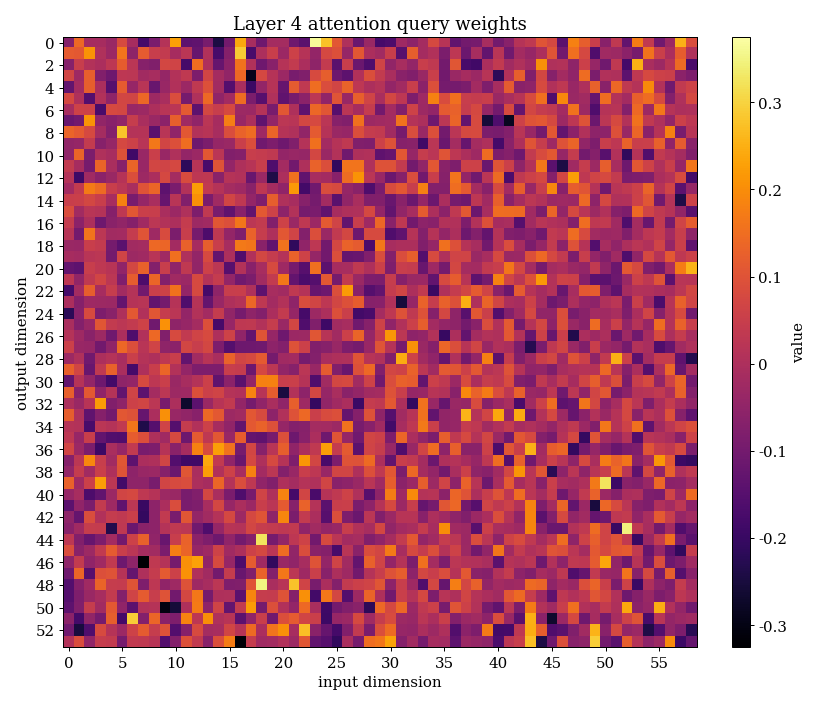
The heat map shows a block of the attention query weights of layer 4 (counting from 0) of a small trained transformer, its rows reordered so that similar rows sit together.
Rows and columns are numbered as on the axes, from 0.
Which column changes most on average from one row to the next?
16
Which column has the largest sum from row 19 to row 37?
39
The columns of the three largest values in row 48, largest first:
18, 21, 36
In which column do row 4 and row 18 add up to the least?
4
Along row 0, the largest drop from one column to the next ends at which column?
11
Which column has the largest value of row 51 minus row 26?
6
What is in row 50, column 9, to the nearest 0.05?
-0.3
